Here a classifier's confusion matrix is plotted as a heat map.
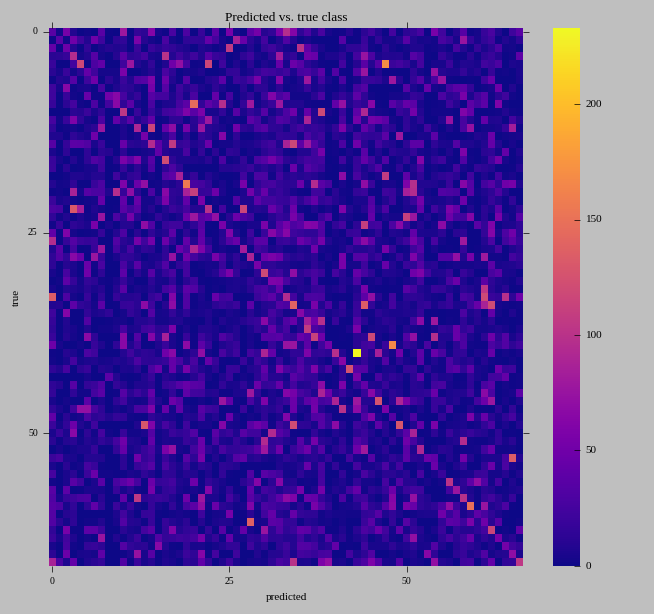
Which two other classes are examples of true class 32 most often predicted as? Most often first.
61, 44
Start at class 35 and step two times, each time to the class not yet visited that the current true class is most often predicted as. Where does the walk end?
25
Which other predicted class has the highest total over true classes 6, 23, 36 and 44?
38
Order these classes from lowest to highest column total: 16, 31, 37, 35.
35, 31, 16, 37
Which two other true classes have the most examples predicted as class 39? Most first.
66, 45
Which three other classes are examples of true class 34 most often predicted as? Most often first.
44, 62, 61
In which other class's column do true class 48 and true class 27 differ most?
20
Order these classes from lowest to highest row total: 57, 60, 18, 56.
60, 18, 57, 56
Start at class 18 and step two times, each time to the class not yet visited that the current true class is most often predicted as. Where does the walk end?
41
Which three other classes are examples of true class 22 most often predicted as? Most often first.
3, 27, 4
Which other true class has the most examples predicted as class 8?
43
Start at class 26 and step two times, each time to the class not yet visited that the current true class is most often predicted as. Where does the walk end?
33
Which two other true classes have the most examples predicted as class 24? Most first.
9, 46
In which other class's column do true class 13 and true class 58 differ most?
12
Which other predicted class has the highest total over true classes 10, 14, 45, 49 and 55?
34
